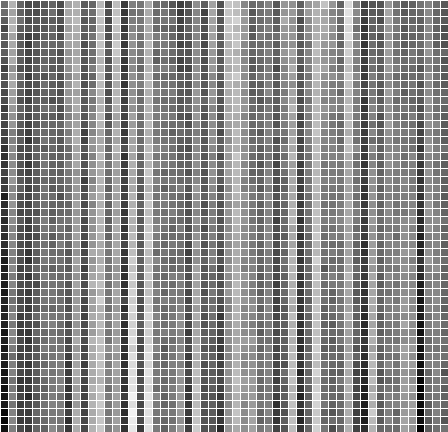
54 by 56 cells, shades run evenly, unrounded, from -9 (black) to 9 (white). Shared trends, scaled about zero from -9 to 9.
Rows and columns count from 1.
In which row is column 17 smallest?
2
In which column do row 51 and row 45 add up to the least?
53
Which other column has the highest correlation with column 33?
13
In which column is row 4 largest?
44
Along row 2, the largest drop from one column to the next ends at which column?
16
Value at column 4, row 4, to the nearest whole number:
-3
